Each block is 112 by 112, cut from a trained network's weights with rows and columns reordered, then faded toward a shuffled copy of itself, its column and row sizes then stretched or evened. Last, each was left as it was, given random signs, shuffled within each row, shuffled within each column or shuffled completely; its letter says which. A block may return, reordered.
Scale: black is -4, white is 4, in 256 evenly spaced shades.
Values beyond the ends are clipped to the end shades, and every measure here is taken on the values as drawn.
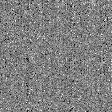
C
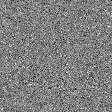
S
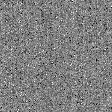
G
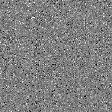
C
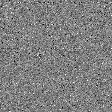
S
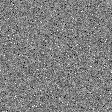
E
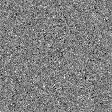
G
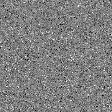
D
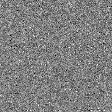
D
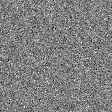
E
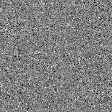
D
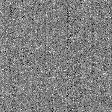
G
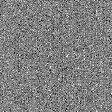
C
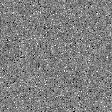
C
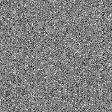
C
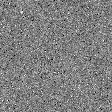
E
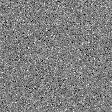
S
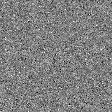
S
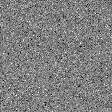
E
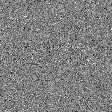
S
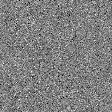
G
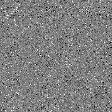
C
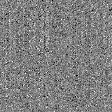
C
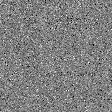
S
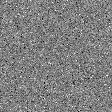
E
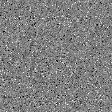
D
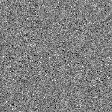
C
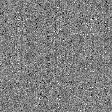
C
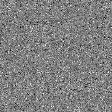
D
